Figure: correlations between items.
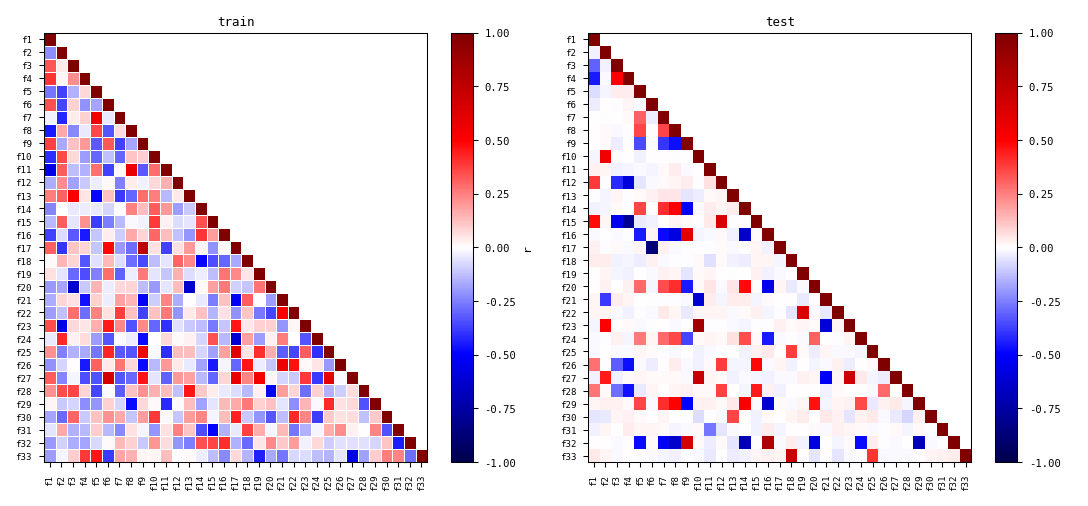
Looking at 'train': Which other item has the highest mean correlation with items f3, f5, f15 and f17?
f30
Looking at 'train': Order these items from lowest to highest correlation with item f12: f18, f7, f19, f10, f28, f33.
f7, f28, f33, f10, f19, f18
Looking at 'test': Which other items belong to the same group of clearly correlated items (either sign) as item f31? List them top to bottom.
f11
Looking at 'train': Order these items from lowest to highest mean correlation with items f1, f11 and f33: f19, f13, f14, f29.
f19, f29, f14, f13
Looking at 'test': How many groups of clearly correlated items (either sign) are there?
8
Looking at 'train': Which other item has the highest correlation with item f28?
f13
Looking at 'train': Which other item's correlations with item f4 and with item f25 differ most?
f27
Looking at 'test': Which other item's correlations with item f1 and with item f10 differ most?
f23
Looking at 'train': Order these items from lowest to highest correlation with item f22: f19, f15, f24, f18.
f19, f15, f24, f18
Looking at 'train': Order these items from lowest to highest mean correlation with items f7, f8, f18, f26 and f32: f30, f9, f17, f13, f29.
f9, f17, f13, f29, f30
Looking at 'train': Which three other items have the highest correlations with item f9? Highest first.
f17, f25, f27
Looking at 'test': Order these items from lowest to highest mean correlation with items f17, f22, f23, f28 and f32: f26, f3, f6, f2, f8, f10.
f6, f8, f3, f26, f2, f10
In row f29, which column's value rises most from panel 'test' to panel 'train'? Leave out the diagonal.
f16
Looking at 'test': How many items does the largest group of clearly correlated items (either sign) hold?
10
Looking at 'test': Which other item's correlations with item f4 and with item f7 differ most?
f15
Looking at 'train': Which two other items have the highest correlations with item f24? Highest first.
f2, f15
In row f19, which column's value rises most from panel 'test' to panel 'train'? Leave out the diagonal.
f27
